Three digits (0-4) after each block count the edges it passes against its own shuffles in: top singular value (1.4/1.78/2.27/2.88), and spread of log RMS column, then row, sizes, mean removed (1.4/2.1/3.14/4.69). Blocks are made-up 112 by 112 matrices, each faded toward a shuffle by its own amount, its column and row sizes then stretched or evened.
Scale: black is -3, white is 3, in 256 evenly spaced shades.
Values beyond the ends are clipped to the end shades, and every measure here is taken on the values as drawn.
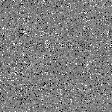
1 1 2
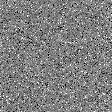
0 1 0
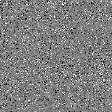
0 1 2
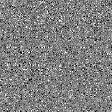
2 1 2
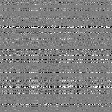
4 0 4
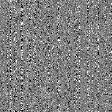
2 3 0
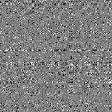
3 1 2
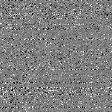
1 1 3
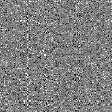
3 2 1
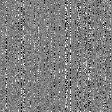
1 4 0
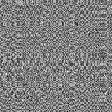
4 0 0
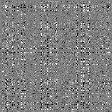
3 3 3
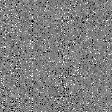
2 2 0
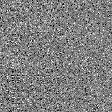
2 1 0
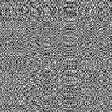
4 0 2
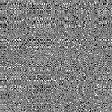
4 1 2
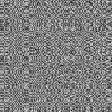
4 0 1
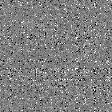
1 2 2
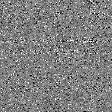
0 1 2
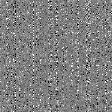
2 3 1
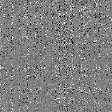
1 3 2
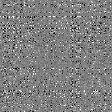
3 2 3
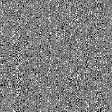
2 3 0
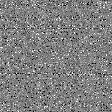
2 0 2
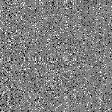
2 2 0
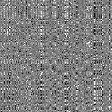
4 3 1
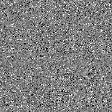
0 1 2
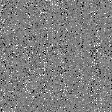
0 2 1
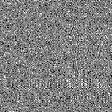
3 0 1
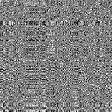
4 1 2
